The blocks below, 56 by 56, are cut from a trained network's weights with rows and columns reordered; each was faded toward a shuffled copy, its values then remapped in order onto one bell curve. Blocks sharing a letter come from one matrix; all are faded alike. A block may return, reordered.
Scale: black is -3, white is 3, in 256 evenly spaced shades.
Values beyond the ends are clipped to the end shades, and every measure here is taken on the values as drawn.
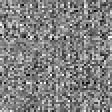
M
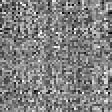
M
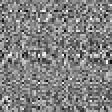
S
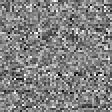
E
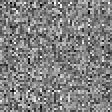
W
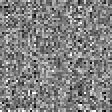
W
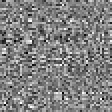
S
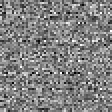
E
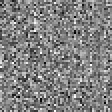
W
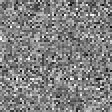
E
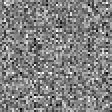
W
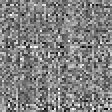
M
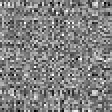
S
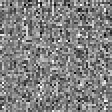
W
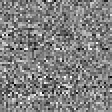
E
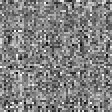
M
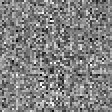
W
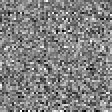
E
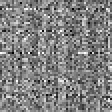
M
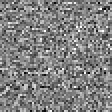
E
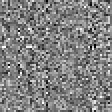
W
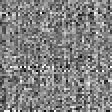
M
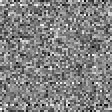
E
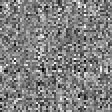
W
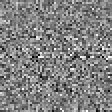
E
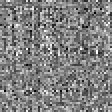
M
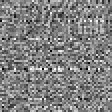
S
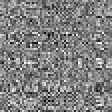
S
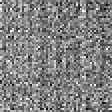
M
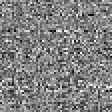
E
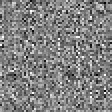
W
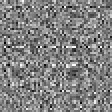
S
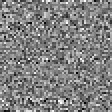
E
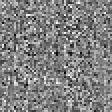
W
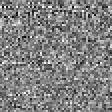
E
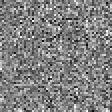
W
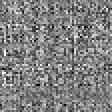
M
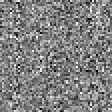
W
